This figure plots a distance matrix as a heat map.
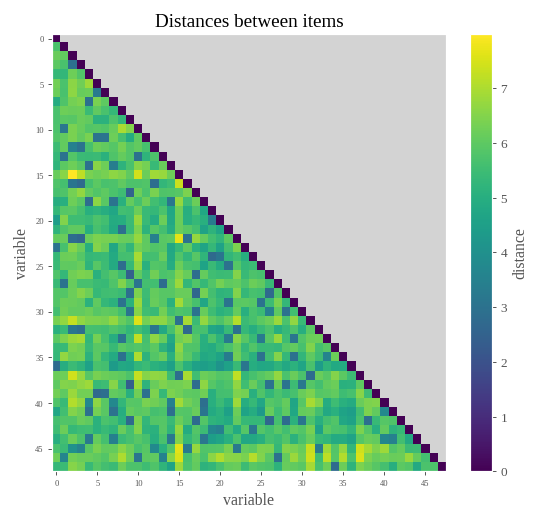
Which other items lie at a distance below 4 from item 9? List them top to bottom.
17, 26, 28, 30, 38, 42
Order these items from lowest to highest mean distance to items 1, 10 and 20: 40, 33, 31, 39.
40, 39, 33, 31
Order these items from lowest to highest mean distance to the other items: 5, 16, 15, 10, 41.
41, 16, 5, 10, 15
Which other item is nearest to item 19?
24
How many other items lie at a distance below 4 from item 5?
3
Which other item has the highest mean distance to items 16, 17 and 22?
15
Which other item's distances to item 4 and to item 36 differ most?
0
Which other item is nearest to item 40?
18
